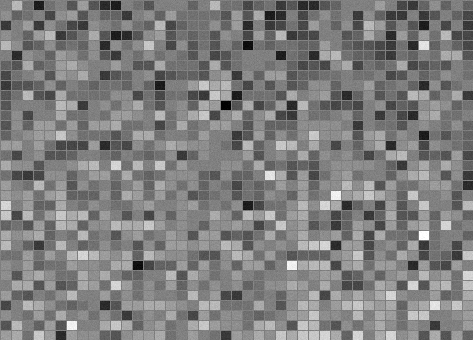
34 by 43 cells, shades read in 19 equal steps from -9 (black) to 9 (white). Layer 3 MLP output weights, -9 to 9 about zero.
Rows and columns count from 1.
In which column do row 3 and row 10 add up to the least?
43
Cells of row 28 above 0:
22
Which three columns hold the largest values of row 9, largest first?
19, 21, 20
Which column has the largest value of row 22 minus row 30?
3
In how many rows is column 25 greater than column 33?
17
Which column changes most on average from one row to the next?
39
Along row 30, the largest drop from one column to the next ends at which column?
30
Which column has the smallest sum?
23
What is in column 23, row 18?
-2
